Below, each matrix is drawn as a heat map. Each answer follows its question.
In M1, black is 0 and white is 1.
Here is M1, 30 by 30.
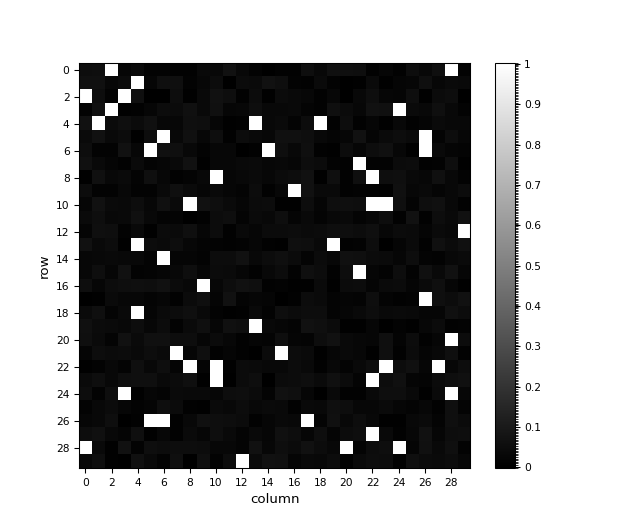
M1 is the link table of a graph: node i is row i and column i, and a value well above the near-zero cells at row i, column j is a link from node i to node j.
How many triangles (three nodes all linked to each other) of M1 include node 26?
1
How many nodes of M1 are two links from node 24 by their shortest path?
3
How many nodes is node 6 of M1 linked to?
3
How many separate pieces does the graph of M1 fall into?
9
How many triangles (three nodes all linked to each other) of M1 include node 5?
1
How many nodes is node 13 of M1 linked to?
2
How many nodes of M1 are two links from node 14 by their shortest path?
2
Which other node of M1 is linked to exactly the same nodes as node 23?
node 8
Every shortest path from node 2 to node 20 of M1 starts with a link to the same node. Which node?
node 0
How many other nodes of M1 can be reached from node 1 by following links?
4
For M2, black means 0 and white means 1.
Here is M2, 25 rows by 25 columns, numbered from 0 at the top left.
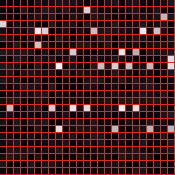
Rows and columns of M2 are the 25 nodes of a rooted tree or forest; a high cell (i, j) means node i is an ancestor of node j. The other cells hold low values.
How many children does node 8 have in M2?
1
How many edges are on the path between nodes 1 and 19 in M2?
3
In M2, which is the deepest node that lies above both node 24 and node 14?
9
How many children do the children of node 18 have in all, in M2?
1
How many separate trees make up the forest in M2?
6
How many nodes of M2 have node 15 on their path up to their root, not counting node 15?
6
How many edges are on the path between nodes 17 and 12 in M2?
4
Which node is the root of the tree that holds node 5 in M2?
4
